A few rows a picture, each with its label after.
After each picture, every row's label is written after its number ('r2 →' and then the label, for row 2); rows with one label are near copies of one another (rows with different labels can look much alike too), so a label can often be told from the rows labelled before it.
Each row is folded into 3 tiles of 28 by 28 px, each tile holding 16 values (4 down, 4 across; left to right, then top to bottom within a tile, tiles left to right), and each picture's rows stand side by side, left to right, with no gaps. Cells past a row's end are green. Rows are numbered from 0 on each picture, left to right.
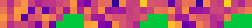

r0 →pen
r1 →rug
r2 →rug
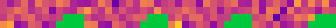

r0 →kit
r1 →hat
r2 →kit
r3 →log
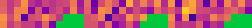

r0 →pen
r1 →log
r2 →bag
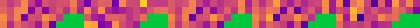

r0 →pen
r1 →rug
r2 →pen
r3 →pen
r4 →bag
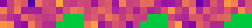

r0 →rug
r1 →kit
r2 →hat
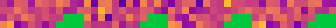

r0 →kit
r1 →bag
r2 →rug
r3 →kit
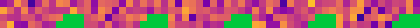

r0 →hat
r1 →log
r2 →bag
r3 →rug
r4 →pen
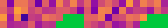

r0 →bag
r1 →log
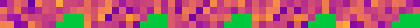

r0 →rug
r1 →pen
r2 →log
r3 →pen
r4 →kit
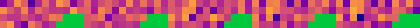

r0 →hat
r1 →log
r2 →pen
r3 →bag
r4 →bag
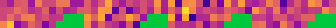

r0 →kit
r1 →pen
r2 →bag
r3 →hat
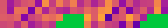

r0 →log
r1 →pen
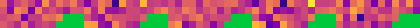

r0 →log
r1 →rug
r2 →kit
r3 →rug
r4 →bag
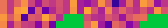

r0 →pen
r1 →hat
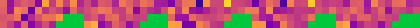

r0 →log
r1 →kit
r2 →rug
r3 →rug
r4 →kit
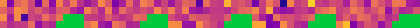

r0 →bag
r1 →hat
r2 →rug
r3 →rug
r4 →kit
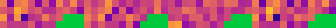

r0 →bag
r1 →pen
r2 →kit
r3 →bag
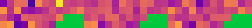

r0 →rug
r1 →kit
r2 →hat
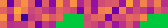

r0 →bag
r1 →log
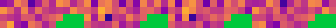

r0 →hat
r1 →bag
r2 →bag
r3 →hat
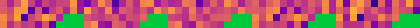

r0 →pen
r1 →hat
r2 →hat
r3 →pen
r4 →bag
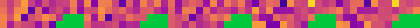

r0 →pen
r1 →bag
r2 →log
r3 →rug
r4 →rug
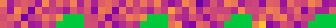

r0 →log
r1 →log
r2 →hat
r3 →kit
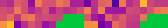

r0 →kit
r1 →rug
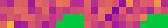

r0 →kit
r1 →log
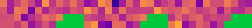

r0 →log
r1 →hat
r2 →kit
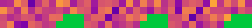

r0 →hat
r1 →log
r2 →log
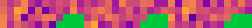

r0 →pen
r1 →kit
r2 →bag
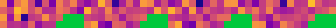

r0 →bag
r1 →hat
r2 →hat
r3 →rug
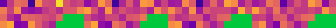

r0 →rug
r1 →hat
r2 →hat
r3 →hat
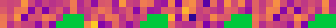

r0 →pen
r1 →kit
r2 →bag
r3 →pen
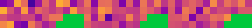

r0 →hat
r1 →bag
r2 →log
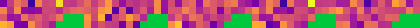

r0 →rug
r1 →pen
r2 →kit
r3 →rug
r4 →hat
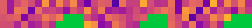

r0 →log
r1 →rug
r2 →log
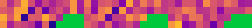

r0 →pen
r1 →log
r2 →kit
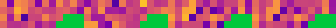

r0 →bag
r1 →rug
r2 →pen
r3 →pen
